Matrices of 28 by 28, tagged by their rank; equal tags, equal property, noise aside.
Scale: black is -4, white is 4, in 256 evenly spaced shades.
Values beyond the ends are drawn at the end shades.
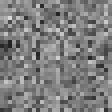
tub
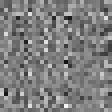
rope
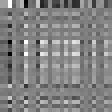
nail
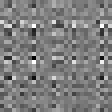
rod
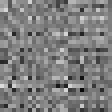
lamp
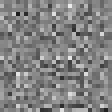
rope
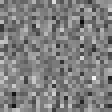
rope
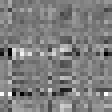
rod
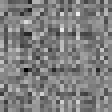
rope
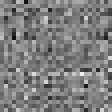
tub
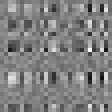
nail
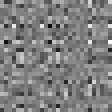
lamp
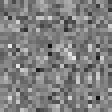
tub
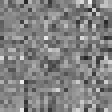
rope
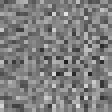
tub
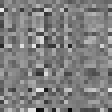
rod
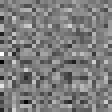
rod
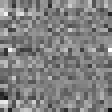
lamp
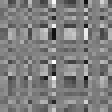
nail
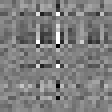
nail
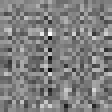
rod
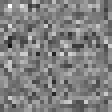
tub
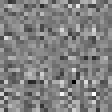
lamp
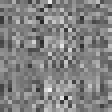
lamp
